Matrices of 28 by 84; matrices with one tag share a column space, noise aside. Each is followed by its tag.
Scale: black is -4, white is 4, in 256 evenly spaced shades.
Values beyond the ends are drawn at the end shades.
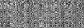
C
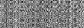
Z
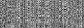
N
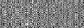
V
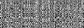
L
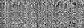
C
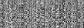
L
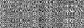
Z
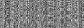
N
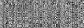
C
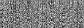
L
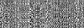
L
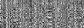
L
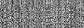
L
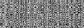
V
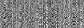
L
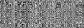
C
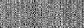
V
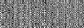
V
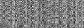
N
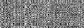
V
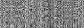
N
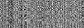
N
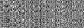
Z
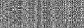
N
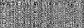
C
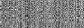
N
